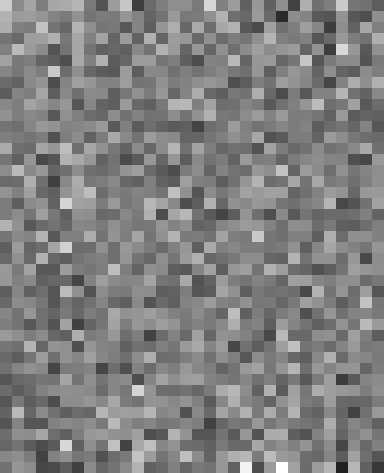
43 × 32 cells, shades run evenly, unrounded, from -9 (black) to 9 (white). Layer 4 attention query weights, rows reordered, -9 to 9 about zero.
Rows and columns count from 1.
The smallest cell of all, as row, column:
43, 29
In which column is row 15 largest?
6
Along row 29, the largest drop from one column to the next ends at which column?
21
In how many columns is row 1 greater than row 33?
18
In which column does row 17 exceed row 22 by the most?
27
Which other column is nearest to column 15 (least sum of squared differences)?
8
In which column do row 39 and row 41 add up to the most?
10
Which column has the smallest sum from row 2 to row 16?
28
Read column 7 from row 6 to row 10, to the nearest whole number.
3 1 2 -1 -3
